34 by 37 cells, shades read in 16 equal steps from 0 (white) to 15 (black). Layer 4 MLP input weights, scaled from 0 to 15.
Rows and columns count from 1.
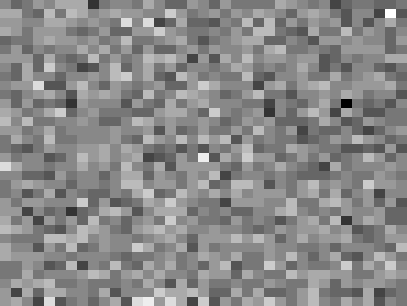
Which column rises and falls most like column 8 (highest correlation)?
30
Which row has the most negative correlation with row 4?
9
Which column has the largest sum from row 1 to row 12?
32
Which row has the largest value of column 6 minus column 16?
34
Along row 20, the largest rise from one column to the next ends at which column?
21
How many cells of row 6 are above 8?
6
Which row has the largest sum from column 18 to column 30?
20
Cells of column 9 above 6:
23
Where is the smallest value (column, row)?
36, 2
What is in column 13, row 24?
10
